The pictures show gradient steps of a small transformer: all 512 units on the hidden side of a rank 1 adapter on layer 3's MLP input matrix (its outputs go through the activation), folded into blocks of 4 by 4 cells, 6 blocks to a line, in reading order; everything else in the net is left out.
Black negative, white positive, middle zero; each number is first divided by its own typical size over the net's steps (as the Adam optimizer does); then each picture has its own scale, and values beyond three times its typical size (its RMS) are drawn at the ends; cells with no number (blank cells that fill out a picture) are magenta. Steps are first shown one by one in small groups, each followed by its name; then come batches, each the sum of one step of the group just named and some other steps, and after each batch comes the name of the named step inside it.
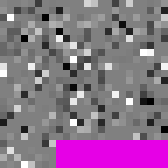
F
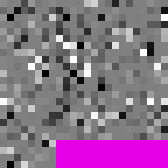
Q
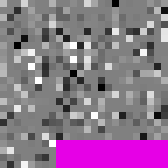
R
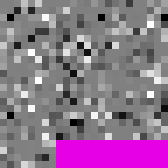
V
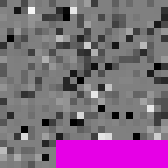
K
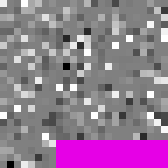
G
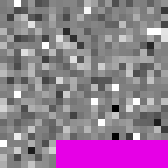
Q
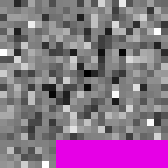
F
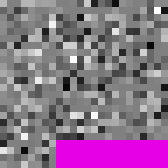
R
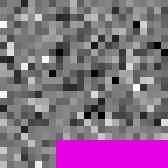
K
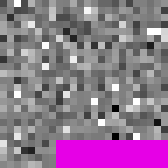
Q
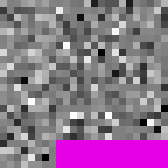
V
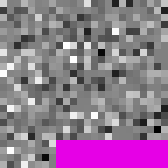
R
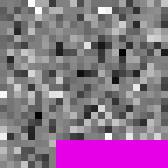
V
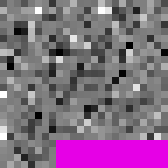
F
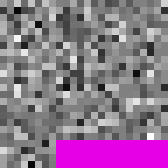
Q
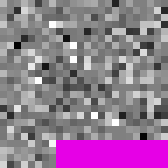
R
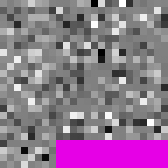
V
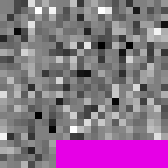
Q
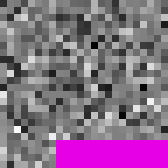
Q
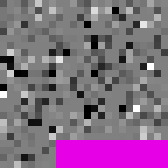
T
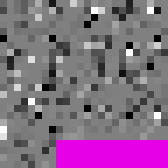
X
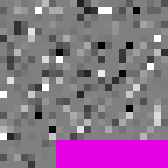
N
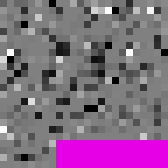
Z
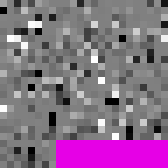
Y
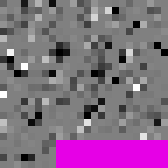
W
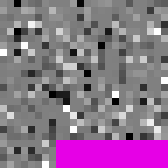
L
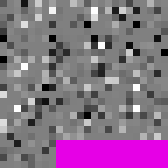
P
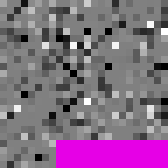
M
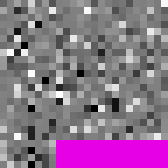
Z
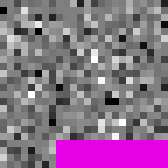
Y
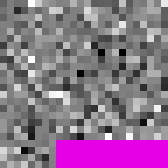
T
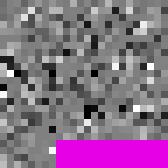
T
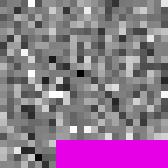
M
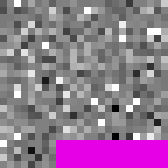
X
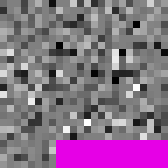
W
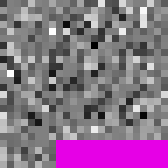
T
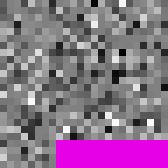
W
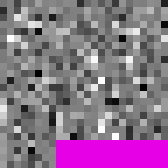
Y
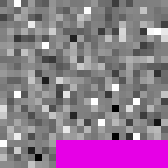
M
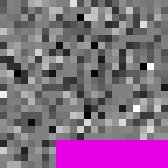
T
